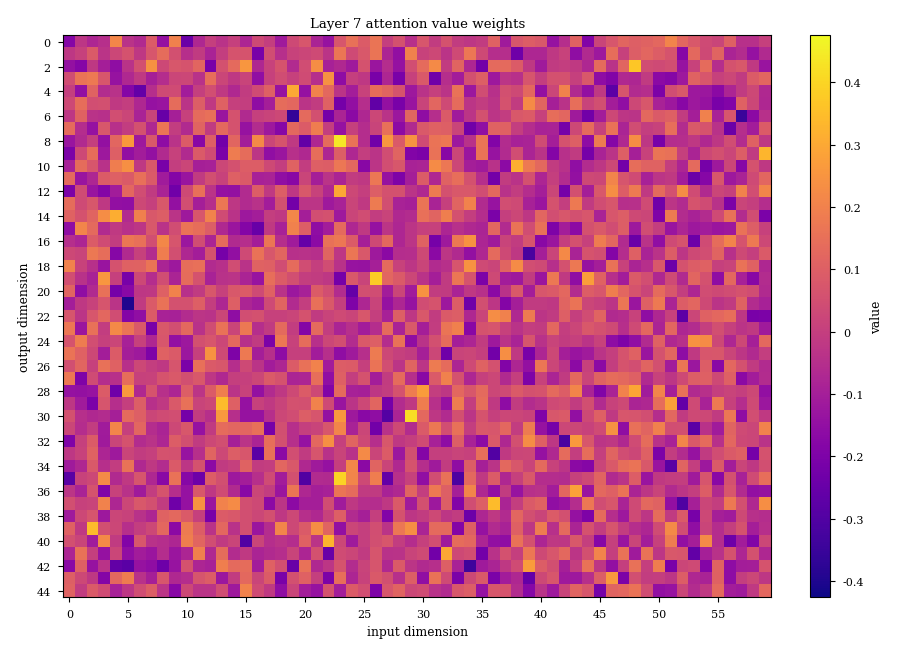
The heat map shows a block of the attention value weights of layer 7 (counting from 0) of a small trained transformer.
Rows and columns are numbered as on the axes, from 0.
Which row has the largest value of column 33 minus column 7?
23
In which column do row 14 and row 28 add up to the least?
59
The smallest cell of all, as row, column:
21, 5
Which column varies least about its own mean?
25
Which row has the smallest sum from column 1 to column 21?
42
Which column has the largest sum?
48
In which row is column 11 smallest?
35
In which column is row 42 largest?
39
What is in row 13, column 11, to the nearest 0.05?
-0.1
